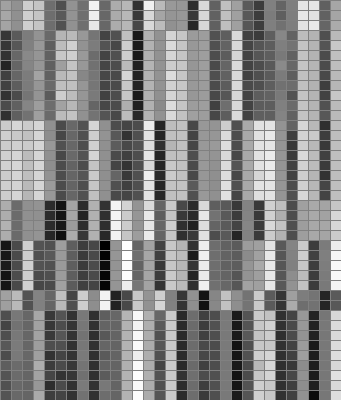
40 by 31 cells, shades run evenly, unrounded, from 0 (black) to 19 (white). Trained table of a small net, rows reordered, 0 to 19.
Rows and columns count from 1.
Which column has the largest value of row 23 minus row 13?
11
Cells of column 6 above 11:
16
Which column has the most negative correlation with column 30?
5
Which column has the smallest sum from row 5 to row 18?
13
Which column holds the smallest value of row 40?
29
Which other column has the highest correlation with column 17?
28
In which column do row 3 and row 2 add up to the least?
18
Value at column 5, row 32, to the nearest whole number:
4
